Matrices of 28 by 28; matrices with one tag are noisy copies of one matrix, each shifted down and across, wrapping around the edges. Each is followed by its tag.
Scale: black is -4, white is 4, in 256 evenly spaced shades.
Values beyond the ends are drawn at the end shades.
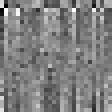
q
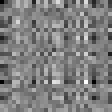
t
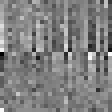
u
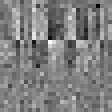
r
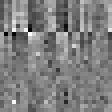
r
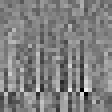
u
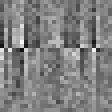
q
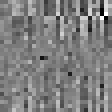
u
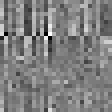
u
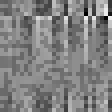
q
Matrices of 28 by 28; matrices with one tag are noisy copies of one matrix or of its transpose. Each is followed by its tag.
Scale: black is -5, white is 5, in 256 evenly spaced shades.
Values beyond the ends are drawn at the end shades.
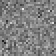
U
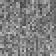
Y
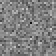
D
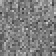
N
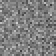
D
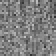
Y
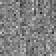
Y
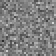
U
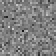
D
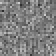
Y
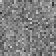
N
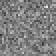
U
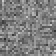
Y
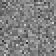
U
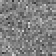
N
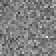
U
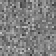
Y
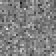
Y
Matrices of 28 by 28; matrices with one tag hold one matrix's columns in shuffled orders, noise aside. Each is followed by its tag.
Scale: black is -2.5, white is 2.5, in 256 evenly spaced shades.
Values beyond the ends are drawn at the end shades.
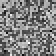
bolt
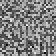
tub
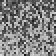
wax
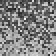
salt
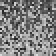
wax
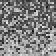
salt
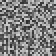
tub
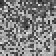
wax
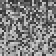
wax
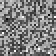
bolt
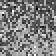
wax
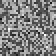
bolt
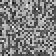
bolt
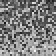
salt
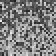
wax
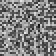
tub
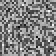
tub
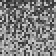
wax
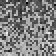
wax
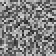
tub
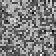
bolt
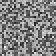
tub
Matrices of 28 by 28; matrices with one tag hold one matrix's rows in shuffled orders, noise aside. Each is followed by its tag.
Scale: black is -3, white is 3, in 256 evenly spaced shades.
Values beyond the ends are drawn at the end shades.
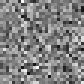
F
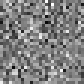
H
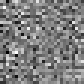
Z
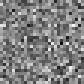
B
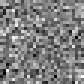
Z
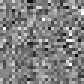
B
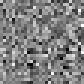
B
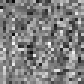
B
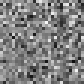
B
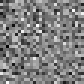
Z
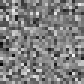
Z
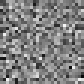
Z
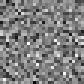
Z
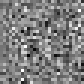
F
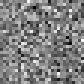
F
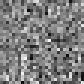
F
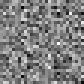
F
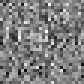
H
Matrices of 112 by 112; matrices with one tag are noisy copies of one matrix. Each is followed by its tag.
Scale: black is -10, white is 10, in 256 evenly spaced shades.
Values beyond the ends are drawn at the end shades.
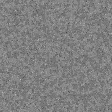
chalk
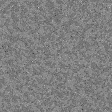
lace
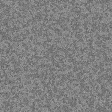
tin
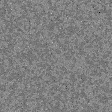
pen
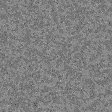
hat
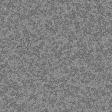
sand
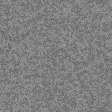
tin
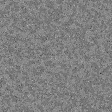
lace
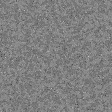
hat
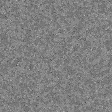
hat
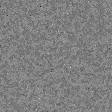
sand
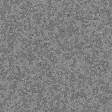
pen
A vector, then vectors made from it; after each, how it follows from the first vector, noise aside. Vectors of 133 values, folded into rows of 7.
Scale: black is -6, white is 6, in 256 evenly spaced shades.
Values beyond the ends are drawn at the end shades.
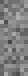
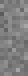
wrapped around, negated, shrunk.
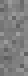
reversed, negated, shrunk.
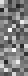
wrapped around, negated, scaled up.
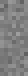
reversed, negated, shrunk.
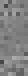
wrapped around, partly zeroed.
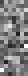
wrapped around, negated, scaled up.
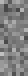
wrapped around, negated.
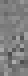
wrapped around, partly zeroed.
